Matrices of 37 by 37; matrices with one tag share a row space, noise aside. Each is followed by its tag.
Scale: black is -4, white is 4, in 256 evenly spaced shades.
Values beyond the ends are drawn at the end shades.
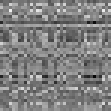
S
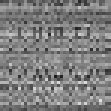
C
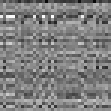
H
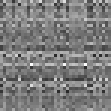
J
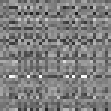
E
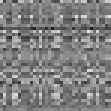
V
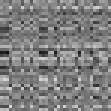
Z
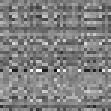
S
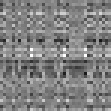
J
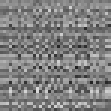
C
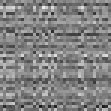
H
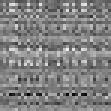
E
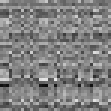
Z
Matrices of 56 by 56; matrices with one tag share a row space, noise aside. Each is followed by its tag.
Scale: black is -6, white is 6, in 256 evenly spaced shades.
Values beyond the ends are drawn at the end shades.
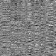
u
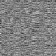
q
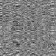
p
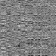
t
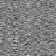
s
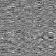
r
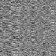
p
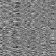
p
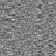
r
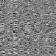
s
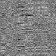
t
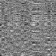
q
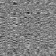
s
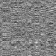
u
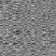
p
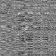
t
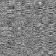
r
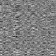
p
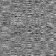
u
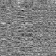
t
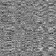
r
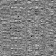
u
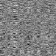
s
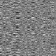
p
